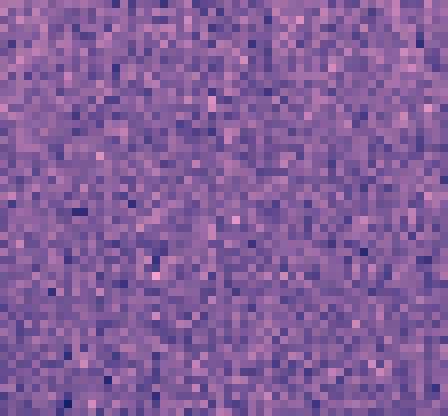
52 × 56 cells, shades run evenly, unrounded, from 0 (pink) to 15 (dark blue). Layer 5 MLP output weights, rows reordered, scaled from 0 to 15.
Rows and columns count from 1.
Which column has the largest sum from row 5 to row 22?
34
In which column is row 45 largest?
9
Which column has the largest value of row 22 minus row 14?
54
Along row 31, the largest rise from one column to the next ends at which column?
4
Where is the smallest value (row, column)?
35, 20
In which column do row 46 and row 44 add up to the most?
48
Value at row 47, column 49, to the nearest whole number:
5
